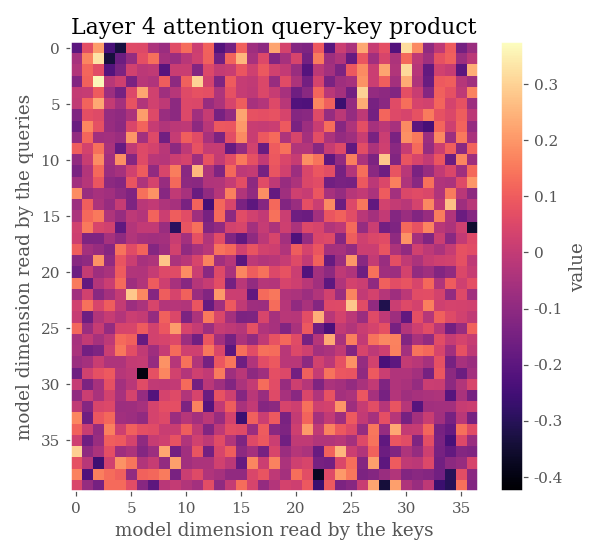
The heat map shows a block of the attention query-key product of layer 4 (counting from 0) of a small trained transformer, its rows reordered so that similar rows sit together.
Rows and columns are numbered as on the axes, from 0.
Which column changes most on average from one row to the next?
23
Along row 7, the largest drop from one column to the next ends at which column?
31
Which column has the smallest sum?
34
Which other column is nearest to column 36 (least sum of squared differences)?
9
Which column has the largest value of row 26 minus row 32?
12
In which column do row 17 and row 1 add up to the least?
3
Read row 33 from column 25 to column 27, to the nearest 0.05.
0.1 0 -0.05
